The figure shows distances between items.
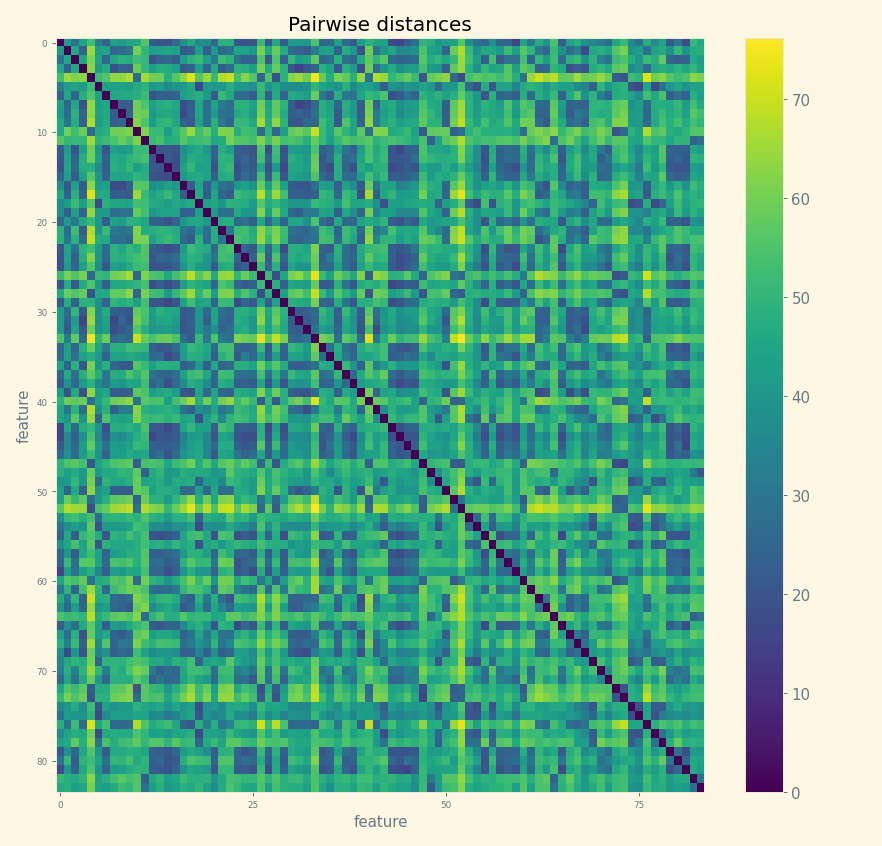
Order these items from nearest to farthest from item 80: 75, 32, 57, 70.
57, 70, 75, 32
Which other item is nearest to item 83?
48
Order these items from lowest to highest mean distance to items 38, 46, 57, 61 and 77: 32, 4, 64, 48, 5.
5, 32, 48, 64, 4
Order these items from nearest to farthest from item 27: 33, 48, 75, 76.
75, 48, 76, 33
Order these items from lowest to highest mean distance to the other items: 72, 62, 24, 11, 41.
24, 41, 62, 72, 11
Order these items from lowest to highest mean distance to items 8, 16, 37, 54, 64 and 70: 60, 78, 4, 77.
77, 78, 60, 4
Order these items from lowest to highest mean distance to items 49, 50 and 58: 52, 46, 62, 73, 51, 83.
46, 62, 83, 51, 73, 52
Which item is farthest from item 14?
33
